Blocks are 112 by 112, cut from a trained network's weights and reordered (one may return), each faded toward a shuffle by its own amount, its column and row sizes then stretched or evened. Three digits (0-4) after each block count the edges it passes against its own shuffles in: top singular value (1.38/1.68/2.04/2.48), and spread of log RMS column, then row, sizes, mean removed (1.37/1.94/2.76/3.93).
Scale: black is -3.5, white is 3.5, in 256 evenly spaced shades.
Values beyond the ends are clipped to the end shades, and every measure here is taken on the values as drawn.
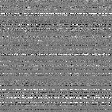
4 1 4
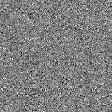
3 0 1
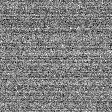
3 0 0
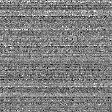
4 1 3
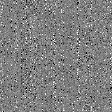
1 3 0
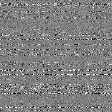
1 1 4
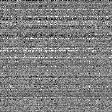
4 2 3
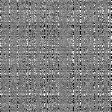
4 4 1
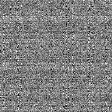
2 3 0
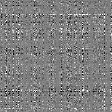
2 4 3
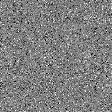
2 1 0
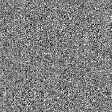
1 1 2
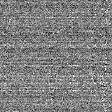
3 2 1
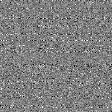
0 1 3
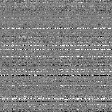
4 2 4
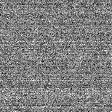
2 0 2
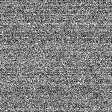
2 0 1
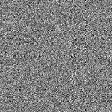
3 1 1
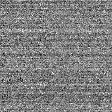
3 2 0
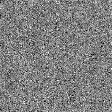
0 1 1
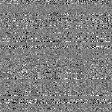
1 2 4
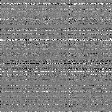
3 2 4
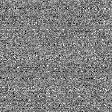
0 1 3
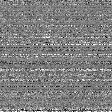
3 0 4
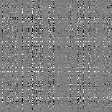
3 4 3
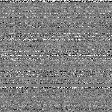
2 1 4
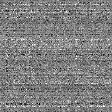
3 2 3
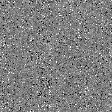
1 2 0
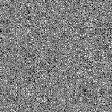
2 1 0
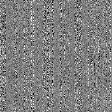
1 4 0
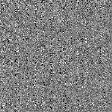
0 3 1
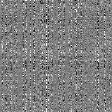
1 4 1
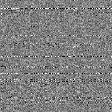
4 1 3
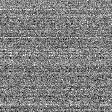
3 1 2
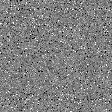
1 0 1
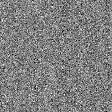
0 1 0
